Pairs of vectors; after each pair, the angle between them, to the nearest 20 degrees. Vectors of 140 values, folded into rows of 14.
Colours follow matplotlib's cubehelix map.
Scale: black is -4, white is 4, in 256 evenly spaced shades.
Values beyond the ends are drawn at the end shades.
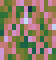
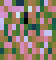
140 degrees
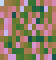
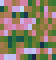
60 degrees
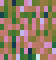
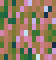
40 degrees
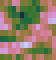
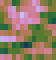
160 degrees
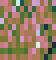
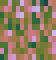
100 degrees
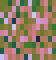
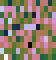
100 degrees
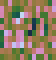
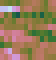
80 degrees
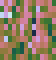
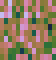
40 degrees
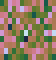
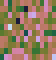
140 degrees
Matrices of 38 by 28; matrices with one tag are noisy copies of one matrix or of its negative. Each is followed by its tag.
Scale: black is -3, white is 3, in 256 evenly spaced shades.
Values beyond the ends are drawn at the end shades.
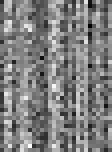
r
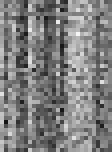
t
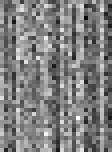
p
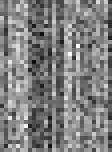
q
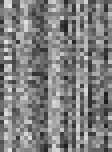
r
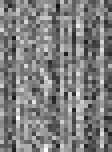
p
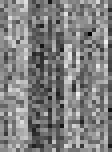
q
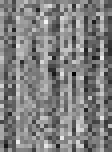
p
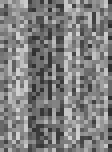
q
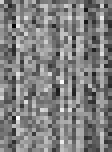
p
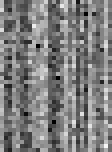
r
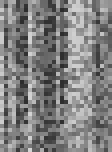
t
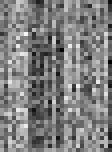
q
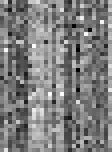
q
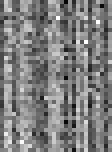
r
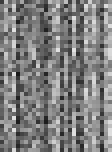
p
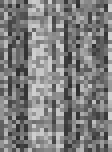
q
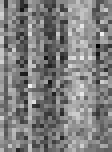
t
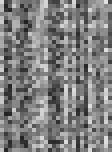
r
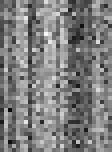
t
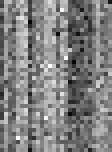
t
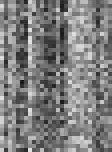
t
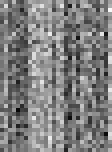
q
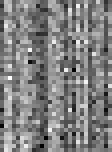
r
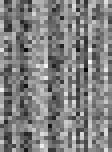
r
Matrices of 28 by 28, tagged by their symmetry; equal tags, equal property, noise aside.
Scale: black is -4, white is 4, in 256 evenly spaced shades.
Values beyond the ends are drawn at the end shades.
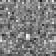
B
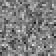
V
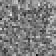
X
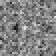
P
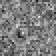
X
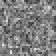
X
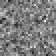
V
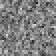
V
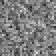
V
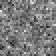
X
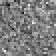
X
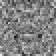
B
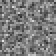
P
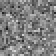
V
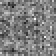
P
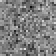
P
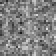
P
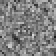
X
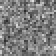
V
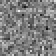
V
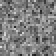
V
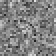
X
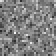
X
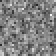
V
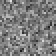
X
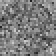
X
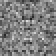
B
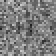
P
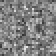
P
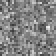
P
